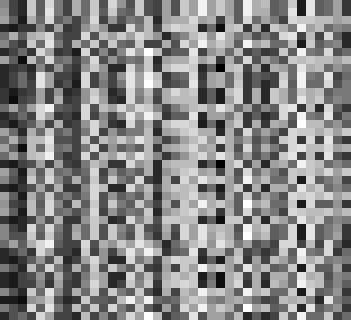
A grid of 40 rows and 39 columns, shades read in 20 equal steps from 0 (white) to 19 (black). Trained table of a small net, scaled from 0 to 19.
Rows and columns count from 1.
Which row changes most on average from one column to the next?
39
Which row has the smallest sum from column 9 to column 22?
14
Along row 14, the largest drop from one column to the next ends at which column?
37
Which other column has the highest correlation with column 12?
32
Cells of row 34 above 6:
25
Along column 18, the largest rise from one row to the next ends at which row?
8
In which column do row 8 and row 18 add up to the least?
6
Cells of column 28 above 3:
24
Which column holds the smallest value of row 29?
28
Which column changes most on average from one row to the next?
34
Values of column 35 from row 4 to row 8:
7 5 4 10 4
